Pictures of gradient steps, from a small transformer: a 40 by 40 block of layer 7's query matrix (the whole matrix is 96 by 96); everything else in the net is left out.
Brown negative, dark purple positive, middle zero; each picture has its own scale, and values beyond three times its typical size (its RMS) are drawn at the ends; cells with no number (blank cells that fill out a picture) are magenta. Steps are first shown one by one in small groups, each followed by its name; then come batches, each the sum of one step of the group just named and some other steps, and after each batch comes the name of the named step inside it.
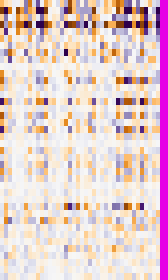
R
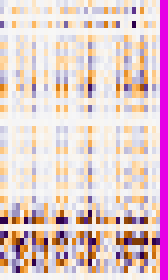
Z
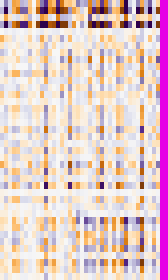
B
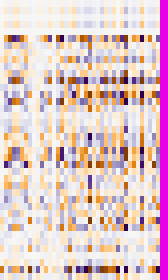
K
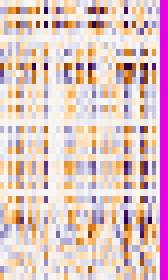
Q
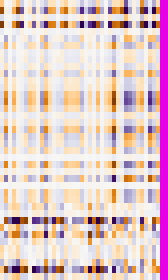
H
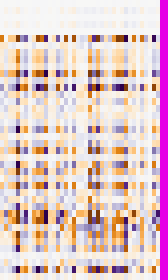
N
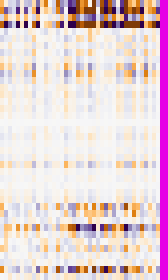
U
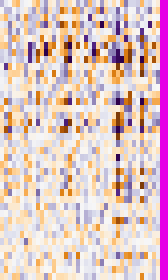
B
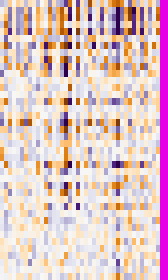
Z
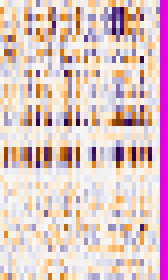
U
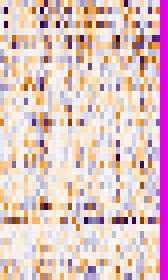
B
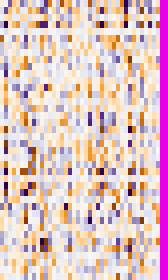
B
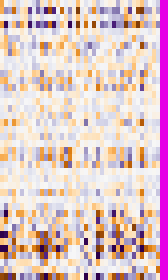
U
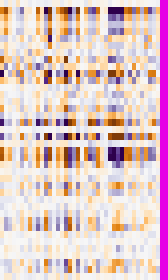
K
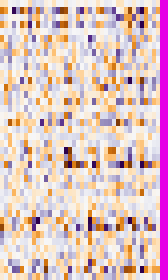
H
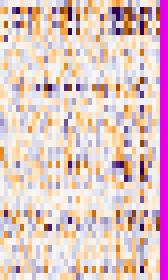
N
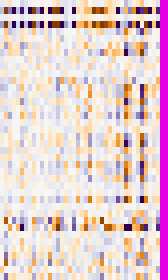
K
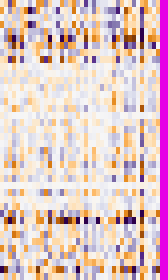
H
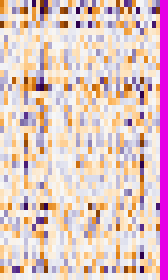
H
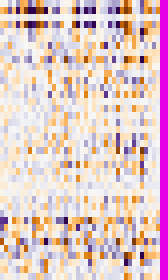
Z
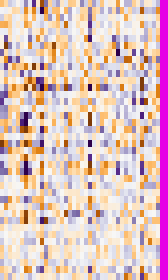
H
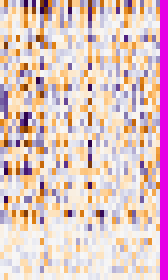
N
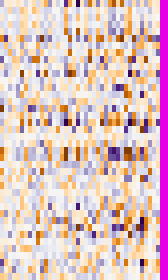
N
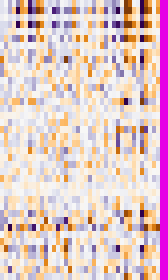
K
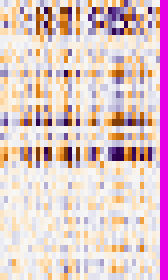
B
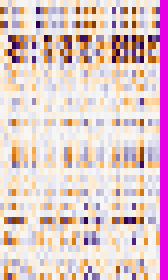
U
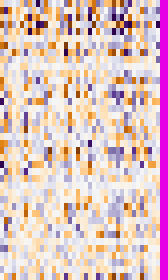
R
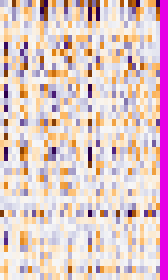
K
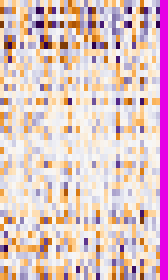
R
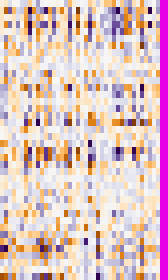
K
